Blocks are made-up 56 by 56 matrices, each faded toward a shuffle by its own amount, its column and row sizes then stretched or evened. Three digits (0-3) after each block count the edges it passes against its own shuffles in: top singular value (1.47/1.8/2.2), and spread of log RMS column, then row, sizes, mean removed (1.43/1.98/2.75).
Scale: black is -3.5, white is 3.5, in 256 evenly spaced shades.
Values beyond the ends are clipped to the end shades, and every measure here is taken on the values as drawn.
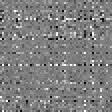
2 2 3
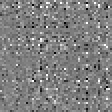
1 2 2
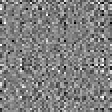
3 2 2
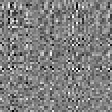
3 3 2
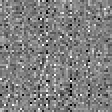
2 2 1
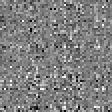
1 2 2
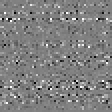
2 0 3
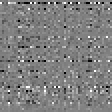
2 2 3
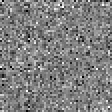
1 1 1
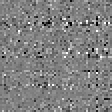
1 1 2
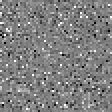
0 0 1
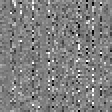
0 3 0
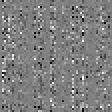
0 3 1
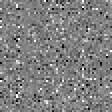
0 2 2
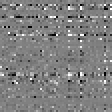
3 1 3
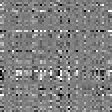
3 3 3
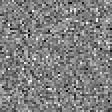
0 0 0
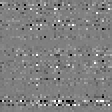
2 1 3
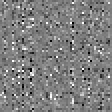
0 3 1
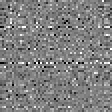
3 0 2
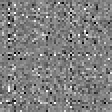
2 2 2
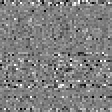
1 0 3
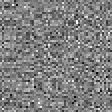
3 1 0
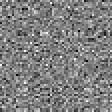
3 0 1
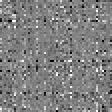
1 3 2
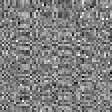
3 1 0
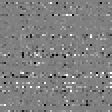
0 1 3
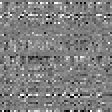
3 0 3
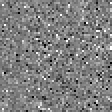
0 1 0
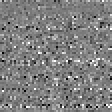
0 0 3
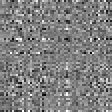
3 2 3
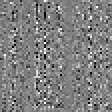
2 3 0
